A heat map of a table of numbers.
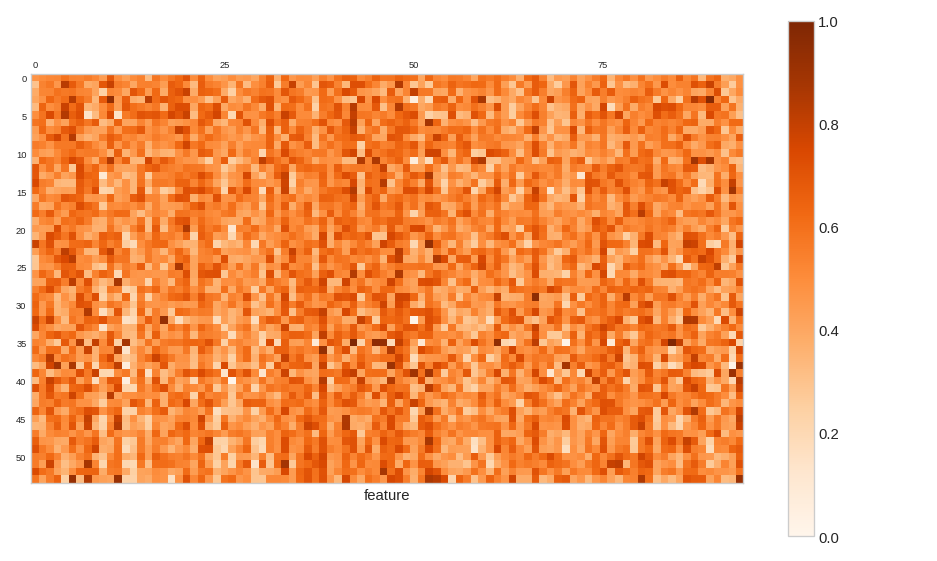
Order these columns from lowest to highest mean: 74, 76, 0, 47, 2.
76, 0, 74, 2, 47
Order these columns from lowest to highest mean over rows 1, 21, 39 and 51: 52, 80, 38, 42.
80, 52, 42, 38
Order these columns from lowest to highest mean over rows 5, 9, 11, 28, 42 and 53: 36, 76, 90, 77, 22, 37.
37, 76, 90, 77, 22, 36
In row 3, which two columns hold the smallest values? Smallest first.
50, 52
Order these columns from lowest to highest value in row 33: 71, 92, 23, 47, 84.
47, 71, 23, 92, 84
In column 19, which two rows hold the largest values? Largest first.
25, 7
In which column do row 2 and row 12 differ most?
46
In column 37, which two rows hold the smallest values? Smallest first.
35, 4
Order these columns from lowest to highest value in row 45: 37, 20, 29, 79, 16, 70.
29, 16, 20, 37, 79, 70
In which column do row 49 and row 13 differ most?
48
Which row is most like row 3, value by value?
11
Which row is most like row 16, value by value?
7
